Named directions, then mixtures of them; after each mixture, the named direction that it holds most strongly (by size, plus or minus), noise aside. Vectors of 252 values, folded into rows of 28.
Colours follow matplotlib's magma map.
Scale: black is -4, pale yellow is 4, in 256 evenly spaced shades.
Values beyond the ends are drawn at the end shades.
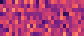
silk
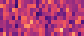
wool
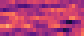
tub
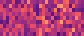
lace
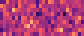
wool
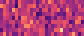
wool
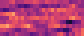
tub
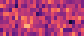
wool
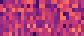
silk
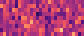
wool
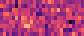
wool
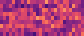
lace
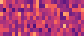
silk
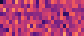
silk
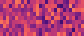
lace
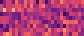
silk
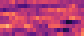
tub
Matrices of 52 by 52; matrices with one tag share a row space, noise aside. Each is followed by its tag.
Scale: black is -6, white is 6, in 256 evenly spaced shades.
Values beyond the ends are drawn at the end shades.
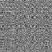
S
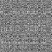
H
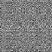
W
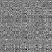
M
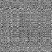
H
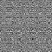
W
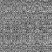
M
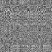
H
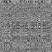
H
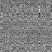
H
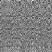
W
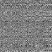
M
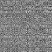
M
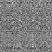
W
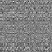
S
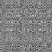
W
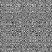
W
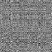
H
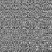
M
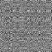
H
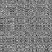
S
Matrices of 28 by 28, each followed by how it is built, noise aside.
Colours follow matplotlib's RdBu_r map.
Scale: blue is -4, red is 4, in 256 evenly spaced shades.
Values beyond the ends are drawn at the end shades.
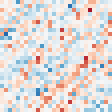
Hankel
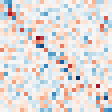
banded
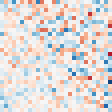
upper triangular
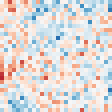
smooth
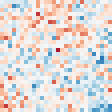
smooth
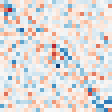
banded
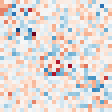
block diagonal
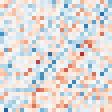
Hankel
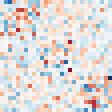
block diagonal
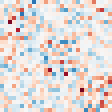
block diagonal
